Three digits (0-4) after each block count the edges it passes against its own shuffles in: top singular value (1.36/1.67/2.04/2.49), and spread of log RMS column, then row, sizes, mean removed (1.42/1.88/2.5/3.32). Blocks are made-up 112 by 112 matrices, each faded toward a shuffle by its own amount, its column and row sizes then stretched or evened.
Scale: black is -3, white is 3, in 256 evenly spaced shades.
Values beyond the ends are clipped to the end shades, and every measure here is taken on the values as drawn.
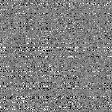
2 2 4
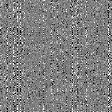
4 4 1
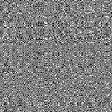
4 1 3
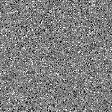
1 1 1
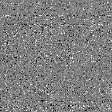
0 2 3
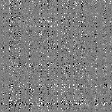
1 4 3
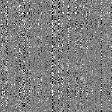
3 4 2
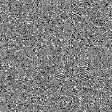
2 1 3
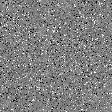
0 1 1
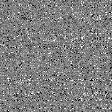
1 2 3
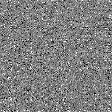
2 2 1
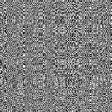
4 4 0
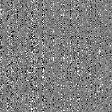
3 4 2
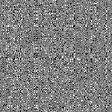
4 3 2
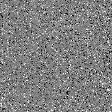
0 2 0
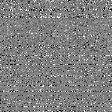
2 2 4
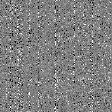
0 4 1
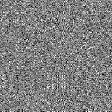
3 1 2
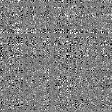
1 4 4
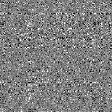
3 2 3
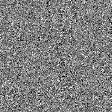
0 2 0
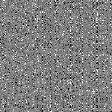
3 4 0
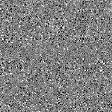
2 1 2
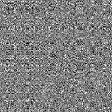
4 2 3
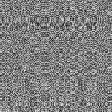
4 0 1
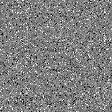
2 1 0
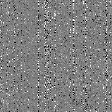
3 4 0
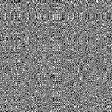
4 3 1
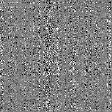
0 4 3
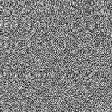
4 0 0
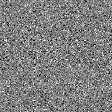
2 1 2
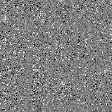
0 3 2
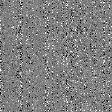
1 4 1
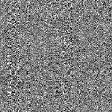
3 3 0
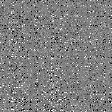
1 3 3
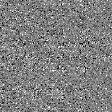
2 2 2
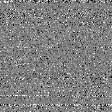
1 1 4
